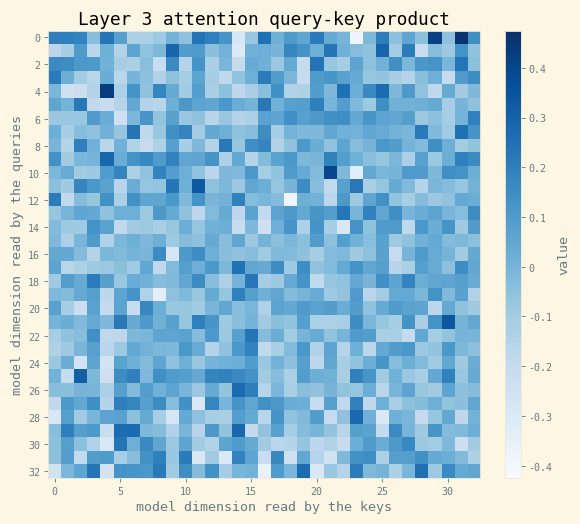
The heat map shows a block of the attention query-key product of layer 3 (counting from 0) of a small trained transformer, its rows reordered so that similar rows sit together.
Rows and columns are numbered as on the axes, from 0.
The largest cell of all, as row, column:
0, 31
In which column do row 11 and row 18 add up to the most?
11
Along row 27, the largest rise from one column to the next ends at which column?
12
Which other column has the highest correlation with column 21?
18
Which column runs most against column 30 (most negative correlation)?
16
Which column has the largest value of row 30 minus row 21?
26
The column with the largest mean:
23
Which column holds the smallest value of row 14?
22
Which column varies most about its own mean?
4
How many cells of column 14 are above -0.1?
26
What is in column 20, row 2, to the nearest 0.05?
0.25
